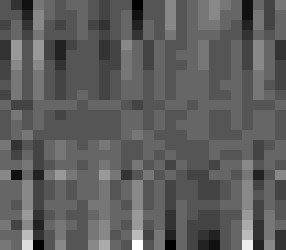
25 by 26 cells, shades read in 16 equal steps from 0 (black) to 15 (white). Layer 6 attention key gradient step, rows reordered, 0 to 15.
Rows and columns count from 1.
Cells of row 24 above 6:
8
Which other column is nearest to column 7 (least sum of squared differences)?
5
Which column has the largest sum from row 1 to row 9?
4
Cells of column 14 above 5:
7
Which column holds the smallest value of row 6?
6
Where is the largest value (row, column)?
25, 13
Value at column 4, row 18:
2
